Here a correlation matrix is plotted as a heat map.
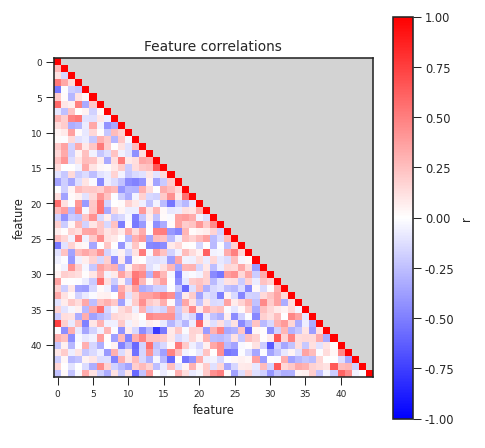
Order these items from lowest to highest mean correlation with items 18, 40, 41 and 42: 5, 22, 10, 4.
10, 5, 4, 22
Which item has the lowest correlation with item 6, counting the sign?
17
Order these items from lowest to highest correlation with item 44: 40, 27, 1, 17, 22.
1, 27, 17, 22, 40
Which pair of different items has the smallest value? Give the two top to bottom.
14, 38
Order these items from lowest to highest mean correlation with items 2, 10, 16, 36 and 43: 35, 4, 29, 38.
4, 38, 35, 29
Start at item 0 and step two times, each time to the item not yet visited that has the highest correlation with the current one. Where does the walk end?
20
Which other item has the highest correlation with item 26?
29
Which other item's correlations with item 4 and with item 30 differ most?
40
